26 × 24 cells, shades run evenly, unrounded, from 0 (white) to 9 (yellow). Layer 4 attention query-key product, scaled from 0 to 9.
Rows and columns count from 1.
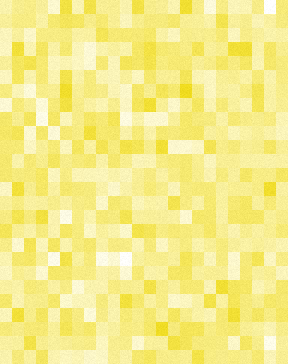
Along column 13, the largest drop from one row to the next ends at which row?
9
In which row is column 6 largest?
7
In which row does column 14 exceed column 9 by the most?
24
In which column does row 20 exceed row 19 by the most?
5
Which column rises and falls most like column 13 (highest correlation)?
19
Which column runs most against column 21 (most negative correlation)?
8
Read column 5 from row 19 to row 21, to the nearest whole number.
1 6 4
